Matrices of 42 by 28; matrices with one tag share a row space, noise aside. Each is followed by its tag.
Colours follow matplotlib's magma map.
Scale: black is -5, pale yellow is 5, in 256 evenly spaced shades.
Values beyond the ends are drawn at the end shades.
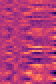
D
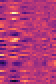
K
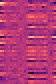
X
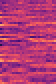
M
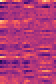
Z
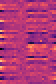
X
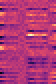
X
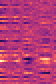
Z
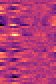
K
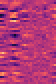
K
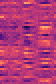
Z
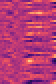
D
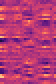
Z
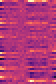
X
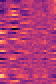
K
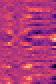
D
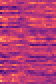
M
